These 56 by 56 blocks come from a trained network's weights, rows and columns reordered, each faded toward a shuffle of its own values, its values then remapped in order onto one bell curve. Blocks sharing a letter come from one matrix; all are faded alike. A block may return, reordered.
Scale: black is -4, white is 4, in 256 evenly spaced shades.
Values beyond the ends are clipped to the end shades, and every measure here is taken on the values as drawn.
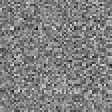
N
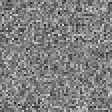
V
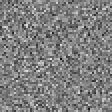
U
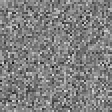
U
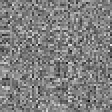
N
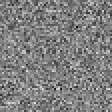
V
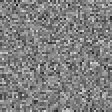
V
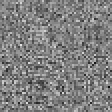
N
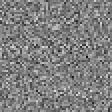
U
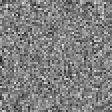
U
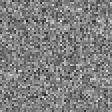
V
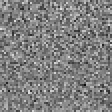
V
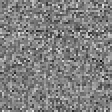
V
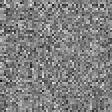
N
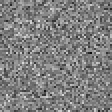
V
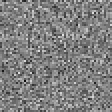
U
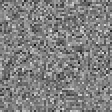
V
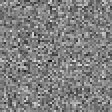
N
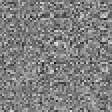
N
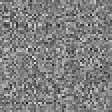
N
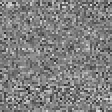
V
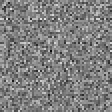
U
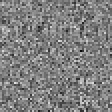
N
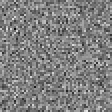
U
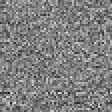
U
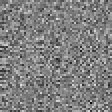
N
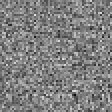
N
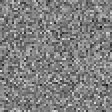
U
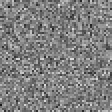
V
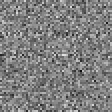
V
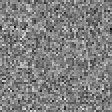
U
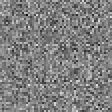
N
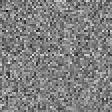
U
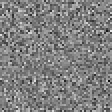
V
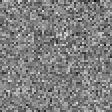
V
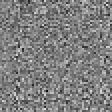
N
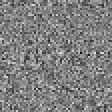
V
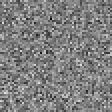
V
